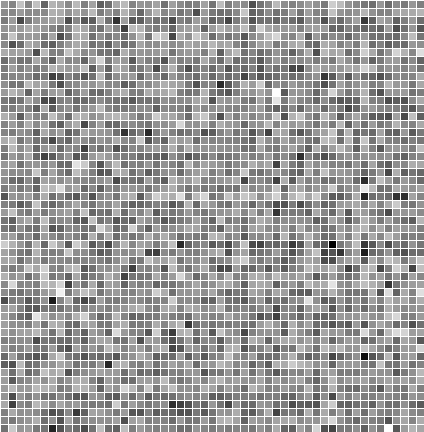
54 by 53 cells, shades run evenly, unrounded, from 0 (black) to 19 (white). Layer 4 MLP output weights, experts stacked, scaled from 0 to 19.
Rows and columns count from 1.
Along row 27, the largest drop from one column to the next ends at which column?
35
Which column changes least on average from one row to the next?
30
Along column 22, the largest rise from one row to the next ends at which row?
38
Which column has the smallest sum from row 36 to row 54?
31
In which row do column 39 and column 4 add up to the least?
45
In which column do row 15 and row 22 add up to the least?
49
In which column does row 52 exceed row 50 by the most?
2
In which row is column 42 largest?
36
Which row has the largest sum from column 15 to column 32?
25
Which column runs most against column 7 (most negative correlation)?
13
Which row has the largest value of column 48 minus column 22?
51
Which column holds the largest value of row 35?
23
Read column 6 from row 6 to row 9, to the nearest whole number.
8 14 10 10
